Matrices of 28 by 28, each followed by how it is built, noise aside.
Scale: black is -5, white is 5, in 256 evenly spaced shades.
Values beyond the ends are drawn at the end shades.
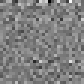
uneven rows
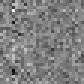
uneven columns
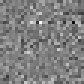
uneven rows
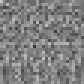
repeating columns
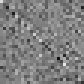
diagonal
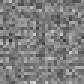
blocks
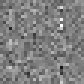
uneven columns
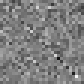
diagonal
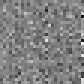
uneven columns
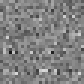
uneven rows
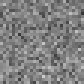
repeating columns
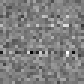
uneven rows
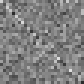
diagonal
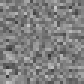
low rank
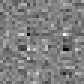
low rank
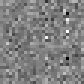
uneven columns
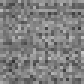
blocks
